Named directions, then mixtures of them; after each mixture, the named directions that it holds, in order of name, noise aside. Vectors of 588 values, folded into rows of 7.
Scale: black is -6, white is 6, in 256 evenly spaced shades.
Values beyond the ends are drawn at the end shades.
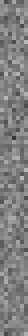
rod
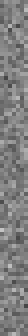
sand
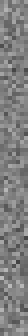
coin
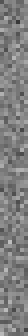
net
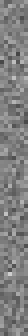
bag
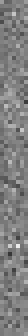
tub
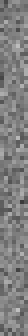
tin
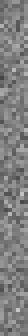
sand, tin.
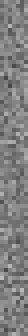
sand.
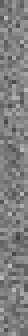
net, sand.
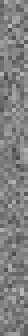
rod, sand.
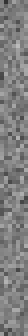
rod, tin.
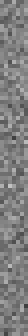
bag, rod, sand.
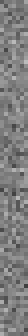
bag, net.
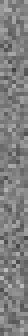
coin.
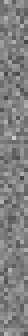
rod.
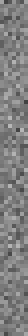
bag, rod, tub.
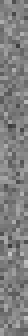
coin, tub.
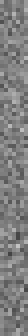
bag, sand, tub.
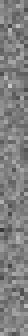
sand.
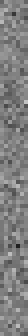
tub.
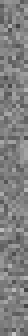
sand.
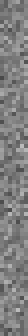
sand, tin.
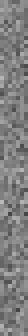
bag, sand, tin.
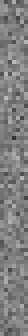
rod.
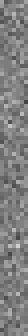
bag, tub.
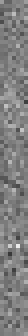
tub.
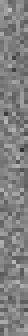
coin, net, sand.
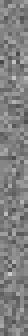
bag.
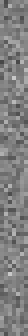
bag, tin.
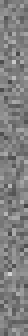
bag.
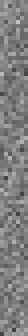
coin, net, tin.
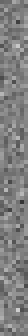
coin, net, tin.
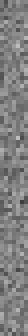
tin.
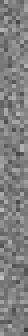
net, sand.
